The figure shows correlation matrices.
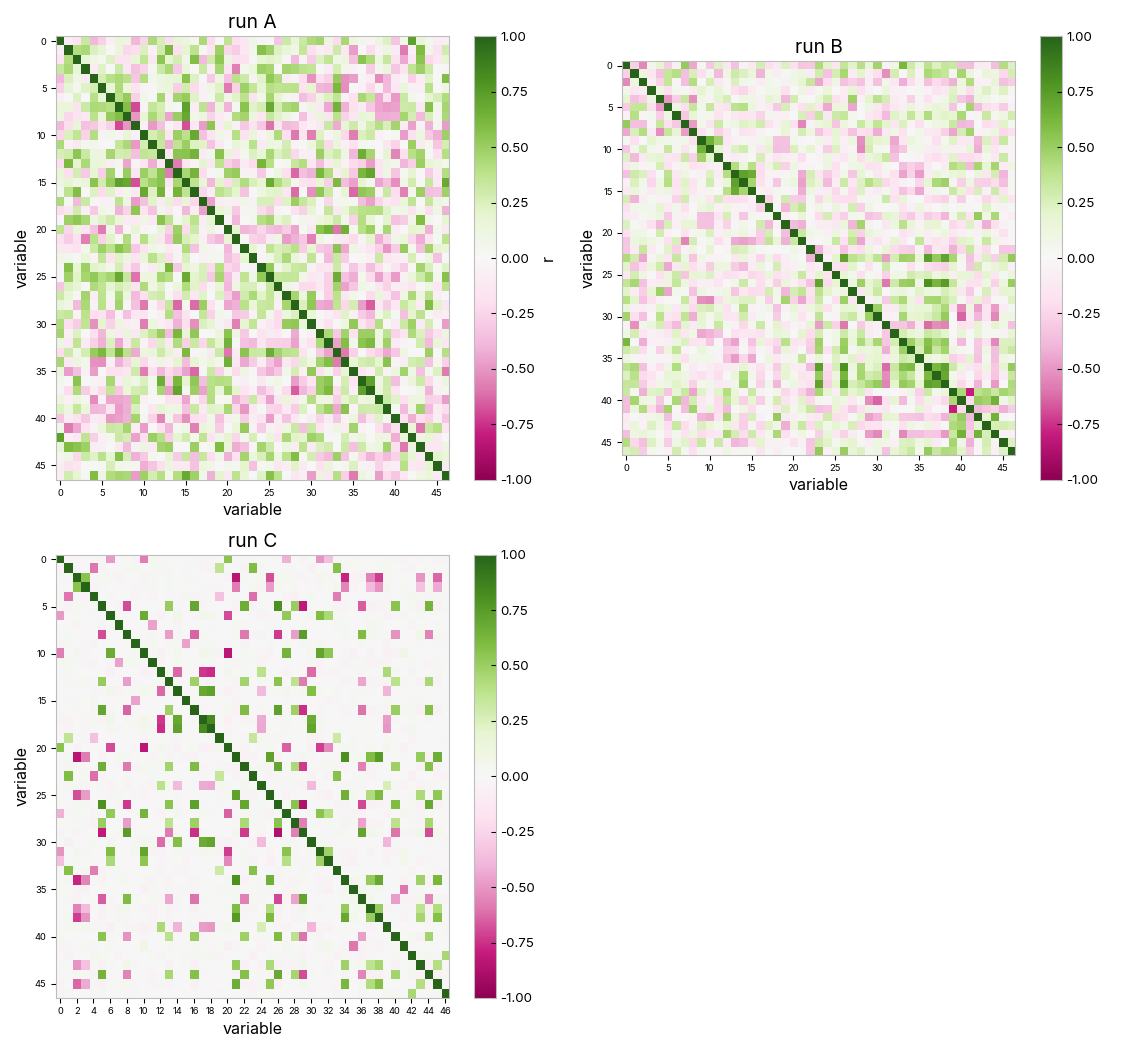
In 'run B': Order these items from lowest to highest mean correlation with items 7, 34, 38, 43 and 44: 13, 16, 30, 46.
16, 13, 30, 46
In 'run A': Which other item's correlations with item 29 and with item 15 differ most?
8
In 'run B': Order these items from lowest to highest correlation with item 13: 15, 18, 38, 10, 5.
18, 38, 10, 5, 15
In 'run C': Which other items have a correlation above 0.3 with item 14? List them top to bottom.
17, 18, 30
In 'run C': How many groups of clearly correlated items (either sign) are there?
9
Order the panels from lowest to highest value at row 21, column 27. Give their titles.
run A, run C, run B
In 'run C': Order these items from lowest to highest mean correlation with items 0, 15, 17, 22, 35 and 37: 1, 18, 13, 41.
41, 1, 13, 18
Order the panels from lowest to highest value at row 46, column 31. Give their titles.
run B, run C, run A
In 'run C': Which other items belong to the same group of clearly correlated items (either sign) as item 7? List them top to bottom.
11
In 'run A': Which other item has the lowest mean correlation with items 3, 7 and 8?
9
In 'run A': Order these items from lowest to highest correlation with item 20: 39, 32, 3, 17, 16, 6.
3, 17, 6, 16, 39, 32
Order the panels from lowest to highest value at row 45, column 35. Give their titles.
run C, run B, run A
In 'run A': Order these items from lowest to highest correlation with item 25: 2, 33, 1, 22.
2, 22, 1, 33
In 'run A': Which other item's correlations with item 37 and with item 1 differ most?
13
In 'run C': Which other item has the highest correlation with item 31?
10
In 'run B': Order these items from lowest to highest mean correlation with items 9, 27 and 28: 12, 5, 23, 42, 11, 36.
5, 42, 12, 11, 36, 23
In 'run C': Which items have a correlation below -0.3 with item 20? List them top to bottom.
6, 10, 27, 31, 32
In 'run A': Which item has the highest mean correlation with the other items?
12
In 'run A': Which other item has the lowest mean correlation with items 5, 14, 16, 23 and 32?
28
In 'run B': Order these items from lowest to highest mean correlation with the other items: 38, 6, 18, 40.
18, 40, 6, 38
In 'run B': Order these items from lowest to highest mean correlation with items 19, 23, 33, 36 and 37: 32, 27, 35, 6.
27, 35, 6, 32
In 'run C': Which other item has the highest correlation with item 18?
17
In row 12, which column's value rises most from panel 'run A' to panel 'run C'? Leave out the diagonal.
40
